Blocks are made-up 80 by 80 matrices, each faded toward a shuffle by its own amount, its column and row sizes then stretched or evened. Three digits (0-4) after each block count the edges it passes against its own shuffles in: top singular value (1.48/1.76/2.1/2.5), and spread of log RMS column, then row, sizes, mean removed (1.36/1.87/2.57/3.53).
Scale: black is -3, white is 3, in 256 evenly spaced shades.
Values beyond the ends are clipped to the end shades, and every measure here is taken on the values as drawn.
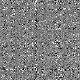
1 3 3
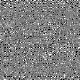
3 1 3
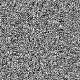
2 1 0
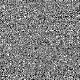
1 1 2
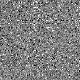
2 1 2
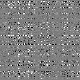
2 3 4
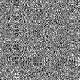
3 1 0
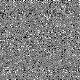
1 0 3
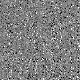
1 2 1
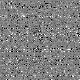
1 1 3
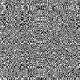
4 2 2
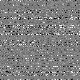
1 0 4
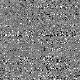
1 2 3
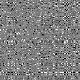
4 1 3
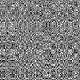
4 1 2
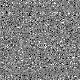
0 1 2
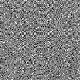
4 1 0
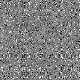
3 1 2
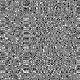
4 0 1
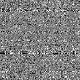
2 1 3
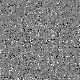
0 1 2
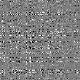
1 3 4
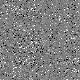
0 2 1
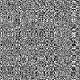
4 3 2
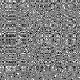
4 0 2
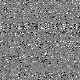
1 0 3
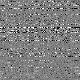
3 0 4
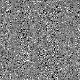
1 2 1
